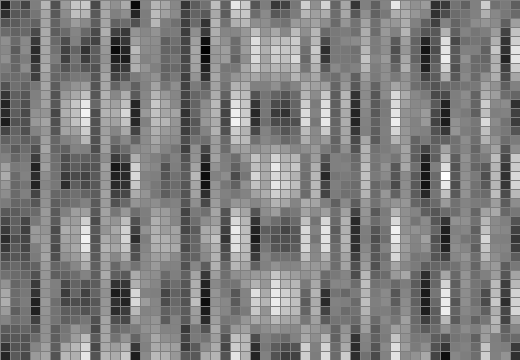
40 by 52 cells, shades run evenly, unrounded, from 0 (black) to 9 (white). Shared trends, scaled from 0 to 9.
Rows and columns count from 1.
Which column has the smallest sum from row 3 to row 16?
19
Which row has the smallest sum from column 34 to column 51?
21
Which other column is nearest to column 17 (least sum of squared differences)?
8
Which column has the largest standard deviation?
45
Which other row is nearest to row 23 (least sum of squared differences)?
17
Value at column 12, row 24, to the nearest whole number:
4
